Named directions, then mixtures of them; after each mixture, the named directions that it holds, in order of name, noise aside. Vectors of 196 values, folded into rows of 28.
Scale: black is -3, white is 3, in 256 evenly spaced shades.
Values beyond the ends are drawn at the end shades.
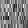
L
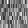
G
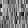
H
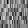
G.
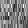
L.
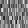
G, H.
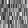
G.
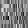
H, L.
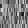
H.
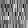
L.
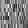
L.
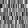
G, H.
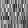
L.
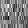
L.
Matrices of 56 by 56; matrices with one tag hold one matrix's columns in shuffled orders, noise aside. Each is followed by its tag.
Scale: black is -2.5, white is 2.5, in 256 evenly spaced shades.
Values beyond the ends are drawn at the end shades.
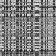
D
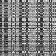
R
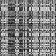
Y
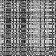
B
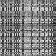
Y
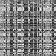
Y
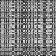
B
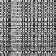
R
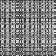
B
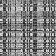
Y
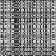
B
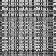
D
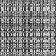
Y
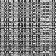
R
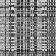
D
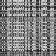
D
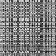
R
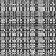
Y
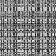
Y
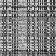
D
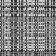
D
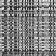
D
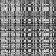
Y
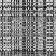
D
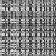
Y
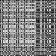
B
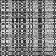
B
